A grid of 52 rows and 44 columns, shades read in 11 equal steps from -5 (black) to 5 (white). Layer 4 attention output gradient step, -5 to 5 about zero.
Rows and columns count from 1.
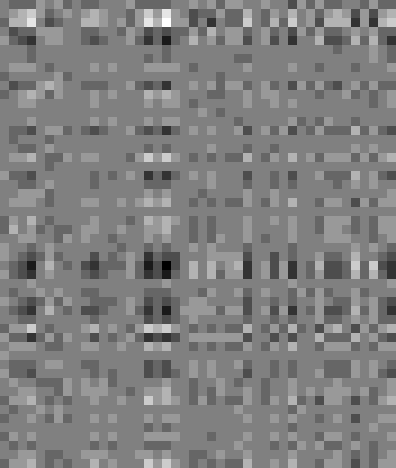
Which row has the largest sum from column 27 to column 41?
3
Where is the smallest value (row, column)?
30, 19
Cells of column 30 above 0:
10
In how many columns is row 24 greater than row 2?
11
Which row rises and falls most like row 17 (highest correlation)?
21
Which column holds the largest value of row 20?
40
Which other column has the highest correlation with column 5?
7
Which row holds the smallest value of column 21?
4
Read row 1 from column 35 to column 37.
-1 1 -1
